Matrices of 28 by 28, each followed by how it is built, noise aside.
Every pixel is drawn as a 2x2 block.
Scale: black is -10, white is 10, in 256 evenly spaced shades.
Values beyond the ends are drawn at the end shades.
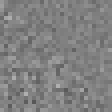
lower triangular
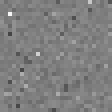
sparse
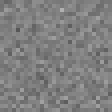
noise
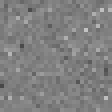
sparse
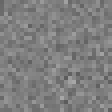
noise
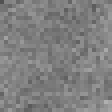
smooth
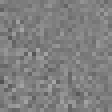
lower triangular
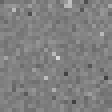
sparse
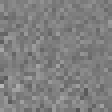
lower triangular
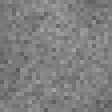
smooth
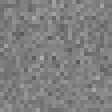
noise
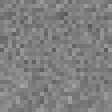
repeating columns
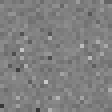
sparse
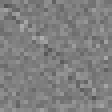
banded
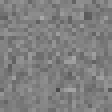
low rank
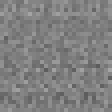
repeating columns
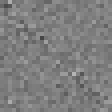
banded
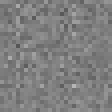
low rank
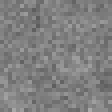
smooth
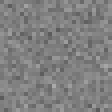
noise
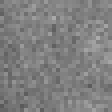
smooth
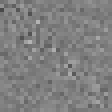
banded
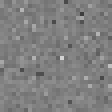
sparse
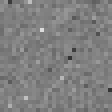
sparse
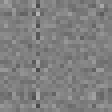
low rank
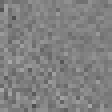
lower triangular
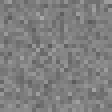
noise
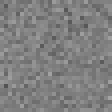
noise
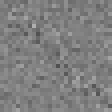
banded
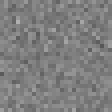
noise
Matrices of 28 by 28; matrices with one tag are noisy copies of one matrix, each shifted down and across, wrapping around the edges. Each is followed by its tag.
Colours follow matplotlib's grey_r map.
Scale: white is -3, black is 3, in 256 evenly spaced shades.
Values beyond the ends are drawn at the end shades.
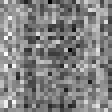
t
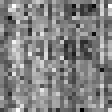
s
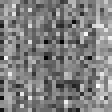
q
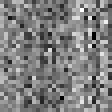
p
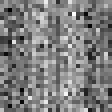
t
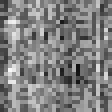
s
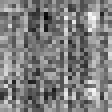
s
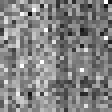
t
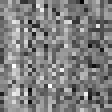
p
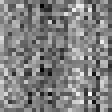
p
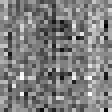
q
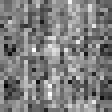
s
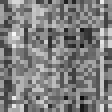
s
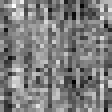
s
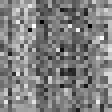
t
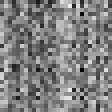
p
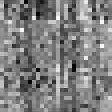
s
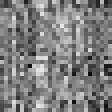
s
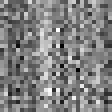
p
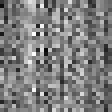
p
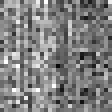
t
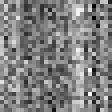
p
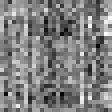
s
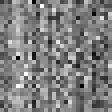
p
